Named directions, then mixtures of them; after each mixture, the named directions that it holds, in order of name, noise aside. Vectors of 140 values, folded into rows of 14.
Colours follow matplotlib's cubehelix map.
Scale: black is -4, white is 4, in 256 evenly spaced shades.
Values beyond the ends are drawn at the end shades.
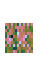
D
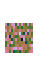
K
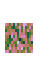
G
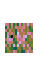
D.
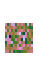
D, K.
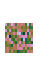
D, K.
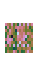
D.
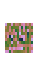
G, K.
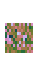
D, K.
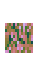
G.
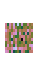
D, K.
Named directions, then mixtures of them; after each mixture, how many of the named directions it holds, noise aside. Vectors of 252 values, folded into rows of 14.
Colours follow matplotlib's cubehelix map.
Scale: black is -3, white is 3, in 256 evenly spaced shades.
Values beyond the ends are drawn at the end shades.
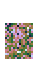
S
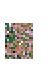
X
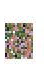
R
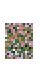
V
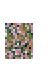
two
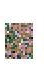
one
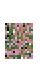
four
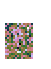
one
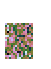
three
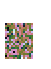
four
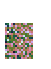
one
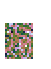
four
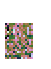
three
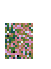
one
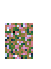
two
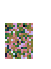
one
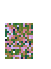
four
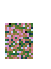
four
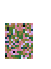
three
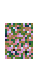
one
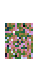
one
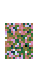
one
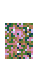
one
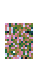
two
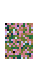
four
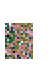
one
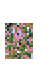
one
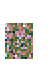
one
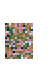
three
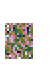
three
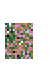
one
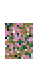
two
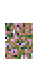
three
